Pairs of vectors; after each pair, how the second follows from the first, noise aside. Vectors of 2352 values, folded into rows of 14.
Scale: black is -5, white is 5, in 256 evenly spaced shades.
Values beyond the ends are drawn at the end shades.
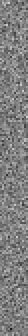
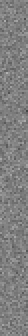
wrapped around, shrunk.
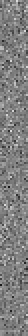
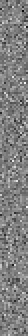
wrapped around, negated.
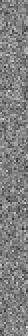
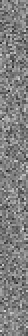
sign-scrambled.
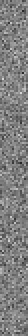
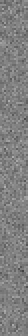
wrapped around, shrunk.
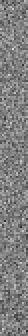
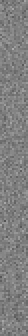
shrunk.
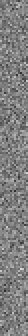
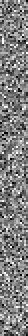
wrapped around, negated, scaled up.
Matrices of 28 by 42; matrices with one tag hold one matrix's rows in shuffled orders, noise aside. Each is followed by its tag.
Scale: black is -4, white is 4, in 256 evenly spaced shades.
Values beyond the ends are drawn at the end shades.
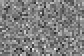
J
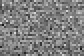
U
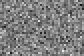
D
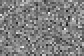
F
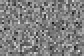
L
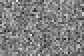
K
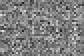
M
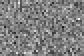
L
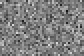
F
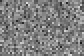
F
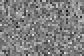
F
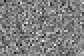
J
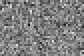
K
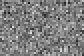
K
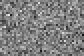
D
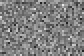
D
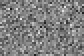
D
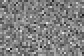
D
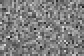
D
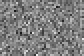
J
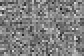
M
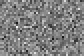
L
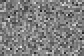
D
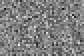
L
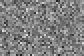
J
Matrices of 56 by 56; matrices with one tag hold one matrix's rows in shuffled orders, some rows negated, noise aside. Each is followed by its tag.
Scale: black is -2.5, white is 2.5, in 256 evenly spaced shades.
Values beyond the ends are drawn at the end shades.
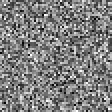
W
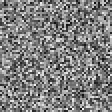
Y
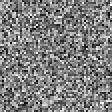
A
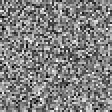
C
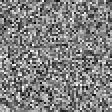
C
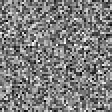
A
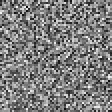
Y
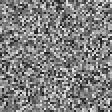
Y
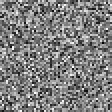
W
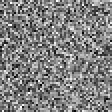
A
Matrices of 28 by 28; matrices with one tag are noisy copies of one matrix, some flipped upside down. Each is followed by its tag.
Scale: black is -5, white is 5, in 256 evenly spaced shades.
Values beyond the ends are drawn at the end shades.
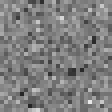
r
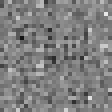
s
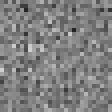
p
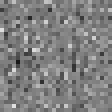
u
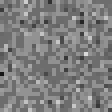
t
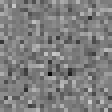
r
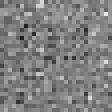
s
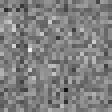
p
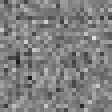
u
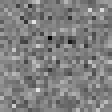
r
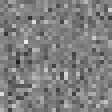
u
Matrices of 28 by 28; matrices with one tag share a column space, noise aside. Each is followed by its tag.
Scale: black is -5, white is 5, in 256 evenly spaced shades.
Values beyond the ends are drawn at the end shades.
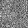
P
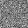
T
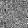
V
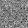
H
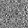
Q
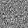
Q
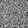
P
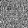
H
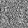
Q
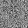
P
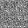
H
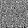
T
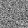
H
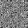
P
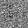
P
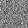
V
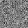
V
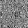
P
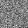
T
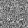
H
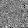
T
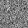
V
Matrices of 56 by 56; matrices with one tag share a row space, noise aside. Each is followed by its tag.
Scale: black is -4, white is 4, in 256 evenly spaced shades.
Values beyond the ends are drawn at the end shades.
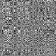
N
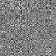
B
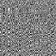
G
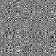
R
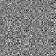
R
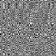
G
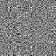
R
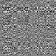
N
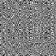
G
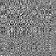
B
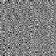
G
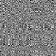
G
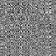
B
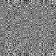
R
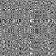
G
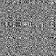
R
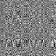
R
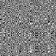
G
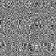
G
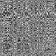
N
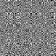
R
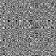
G
